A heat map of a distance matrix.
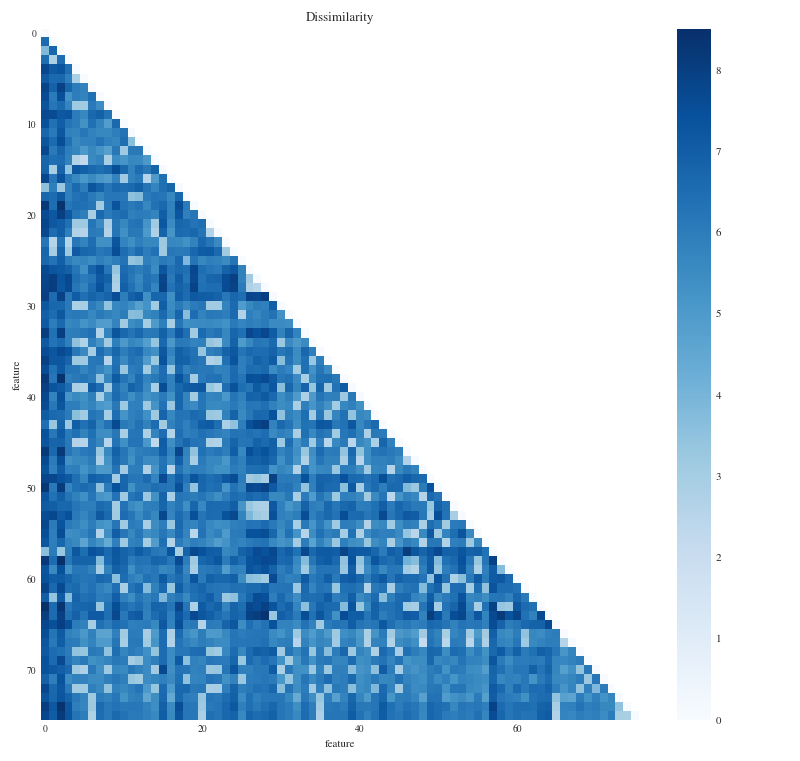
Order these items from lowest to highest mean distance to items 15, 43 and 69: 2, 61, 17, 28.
61, 17, 2, 28
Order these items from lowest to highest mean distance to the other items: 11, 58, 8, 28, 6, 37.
8, 37, 11, 6, 58, 28
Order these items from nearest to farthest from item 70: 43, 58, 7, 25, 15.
7, 25, 58, 43, 15
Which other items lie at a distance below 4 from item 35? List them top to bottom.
6, 20, 65, 73, 74, 75
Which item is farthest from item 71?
2
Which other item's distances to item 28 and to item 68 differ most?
27
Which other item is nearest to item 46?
47
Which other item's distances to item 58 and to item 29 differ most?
64
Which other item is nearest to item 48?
67
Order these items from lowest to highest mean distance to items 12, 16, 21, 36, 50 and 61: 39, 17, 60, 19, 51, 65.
51, 39, 19, 65, 60, 17
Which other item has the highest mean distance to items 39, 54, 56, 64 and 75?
0
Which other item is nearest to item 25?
31
